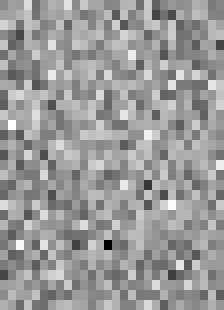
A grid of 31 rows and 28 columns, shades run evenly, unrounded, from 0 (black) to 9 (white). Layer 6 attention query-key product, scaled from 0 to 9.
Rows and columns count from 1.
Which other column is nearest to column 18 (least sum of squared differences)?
26
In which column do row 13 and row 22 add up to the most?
2
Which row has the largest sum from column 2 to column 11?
10
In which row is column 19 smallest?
19
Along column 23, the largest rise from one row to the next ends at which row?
27
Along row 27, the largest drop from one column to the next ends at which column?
24
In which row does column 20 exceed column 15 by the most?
29
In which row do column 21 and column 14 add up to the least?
25
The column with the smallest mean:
3
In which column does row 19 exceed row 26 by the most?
16
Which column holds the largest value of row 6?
17
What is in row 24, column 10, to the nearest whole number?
4
